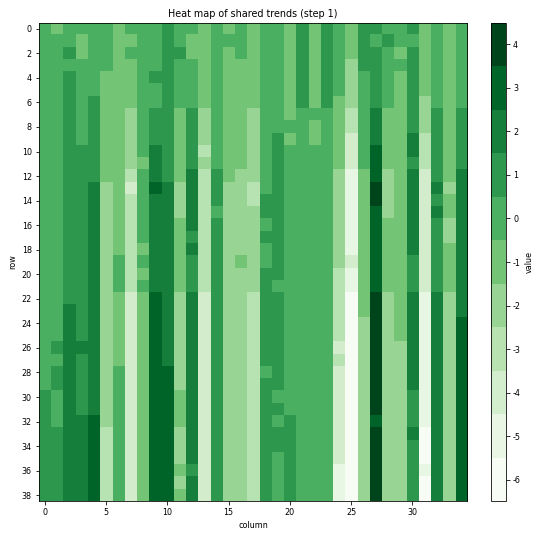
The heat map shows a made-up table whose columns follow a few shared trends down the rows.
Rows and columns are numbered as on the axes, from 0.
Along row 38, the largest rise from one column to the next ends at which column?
32
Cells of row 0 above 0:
6
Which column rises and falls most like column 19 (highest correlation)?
30
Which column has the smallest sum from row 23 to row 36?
25
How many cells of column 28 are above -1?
7
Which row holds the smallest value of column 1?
0
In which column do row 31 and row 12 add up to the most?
27
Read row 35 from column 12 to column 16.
2 -4 1 -2 -2
